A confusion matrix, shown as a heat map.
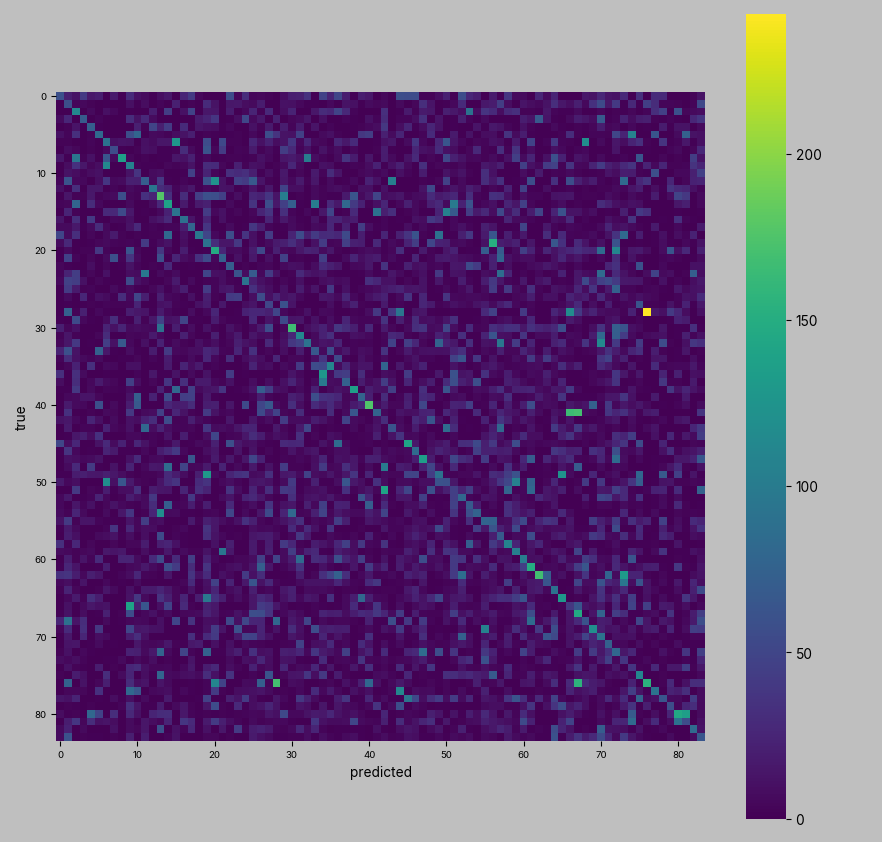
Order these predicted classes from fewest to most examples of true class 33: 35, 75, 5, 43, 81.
43, 81, 75, 35, 5
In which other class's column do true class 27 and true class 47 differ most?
72
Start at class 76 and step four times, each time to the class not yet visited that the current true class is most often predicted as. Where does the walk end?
6
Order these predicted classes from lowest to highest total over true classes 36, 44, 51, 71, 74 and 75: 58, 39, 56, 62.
62, 39, 56, 58
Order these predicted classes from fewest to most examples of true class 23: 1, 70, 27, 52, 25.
52, 1, 27, 25, 70
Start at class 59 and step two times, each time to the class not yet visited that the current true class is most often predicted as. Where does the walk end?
57
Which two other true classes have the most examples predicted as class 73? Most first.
62, 63
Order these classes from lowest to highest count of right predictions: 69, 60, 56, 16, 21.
56, 21, 16, 60, 69
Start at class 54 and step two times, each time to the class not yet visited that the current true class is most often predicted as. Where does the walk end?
29
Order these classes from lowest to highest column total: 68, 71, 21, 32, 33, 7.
7, 21, 32, 68, 71, 33
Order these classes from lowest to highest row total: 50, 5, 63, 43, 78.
43, 63, 5, 78, 50
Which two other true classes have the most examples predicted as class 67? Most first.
41, 76
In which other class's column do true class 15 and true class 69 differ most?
50
